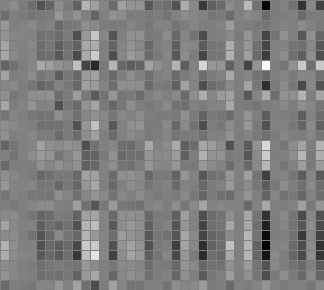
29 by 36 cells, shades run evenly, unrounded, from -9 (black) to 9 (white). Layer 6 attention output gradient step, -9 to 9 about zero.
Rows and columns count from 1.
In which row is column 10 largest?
25
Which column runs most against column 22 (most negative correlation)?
19
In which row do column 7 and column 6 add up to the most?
7
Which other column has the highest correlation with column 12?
16
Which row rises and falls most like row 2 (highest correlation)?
29
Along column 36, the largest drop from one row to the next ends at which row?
8
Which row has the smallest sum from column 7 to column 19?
10
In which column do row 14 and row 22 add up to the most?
11
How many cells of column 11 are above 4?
6
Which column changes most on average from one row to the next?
30
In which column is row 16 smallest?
28
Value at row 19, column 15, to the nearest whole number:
1
